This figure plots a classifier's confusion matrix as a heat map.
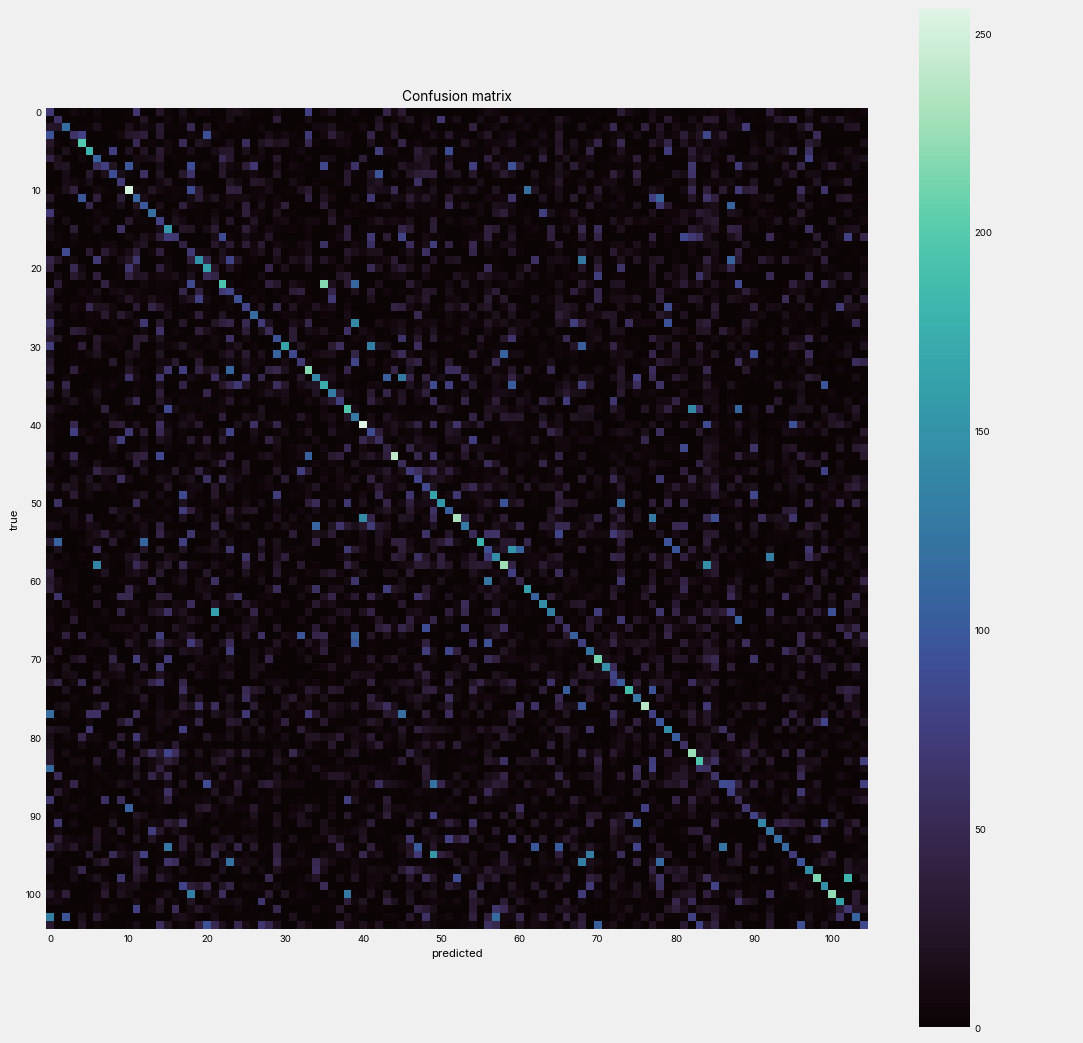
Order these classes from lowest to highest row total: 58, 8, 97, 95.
97, 8, 95, 58
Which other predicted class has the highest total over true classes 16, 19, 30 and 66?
68
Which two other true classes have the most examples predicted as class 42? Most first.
8, 5
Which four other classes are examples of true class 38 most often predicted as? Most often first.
82, 88, 15, 83
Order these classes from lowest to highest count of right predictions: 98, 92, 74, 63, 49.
92, 63, 49, 74, 98
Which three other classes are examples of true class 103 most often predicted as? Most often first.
0, 57, 2
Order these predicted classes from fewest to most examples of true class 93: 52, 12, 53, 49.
12, 49, 52, 53
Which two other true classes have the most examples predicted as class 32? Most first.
67, 46
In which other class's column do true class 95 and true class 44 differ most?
69
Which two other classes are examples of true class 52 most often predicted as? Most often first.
40, 77
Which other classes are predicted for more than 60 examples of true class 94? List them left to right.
15, 47, 62, 65, 75, 86
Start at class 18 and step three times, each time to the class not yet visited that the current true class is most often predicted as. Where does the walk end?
10
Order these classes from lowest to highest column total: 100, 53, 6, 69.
100, 53, 69, 6
